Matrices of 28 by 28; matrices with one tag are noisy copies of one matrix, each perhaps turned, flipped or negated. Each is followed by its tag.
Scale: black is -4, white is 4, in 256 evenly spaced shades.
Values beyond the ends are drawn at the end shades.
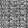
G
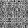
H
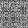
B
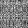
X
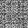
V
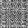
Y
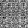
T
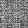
X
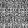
X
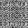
Y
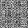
B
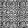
Y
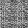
H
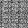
G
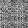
H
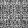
X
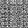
V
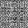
B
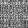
X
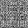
B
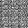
G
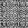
Y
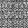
G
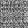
V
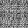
H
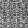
T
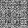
B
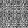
H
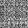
V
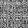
X
